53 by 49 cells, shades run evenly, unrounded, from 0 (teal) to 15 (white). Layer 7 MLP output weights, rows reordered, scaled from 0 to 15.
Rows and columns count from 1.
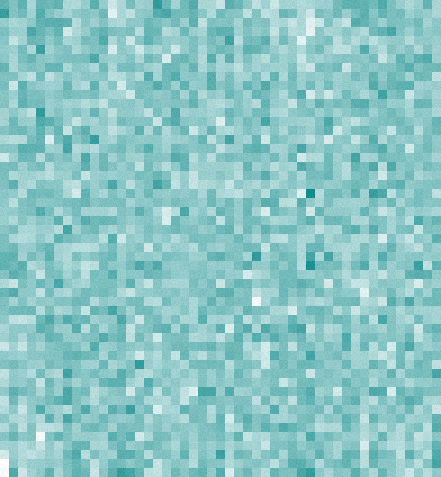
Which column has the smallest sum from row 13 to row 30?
5
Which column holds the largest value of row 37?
26
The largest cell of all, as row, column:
52, 1
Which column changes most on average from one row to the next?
35
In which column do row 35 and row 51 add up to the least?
25
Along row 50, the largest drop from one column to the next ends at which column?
42
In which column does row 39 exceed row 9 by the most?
44
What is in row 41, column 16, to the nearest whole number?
2
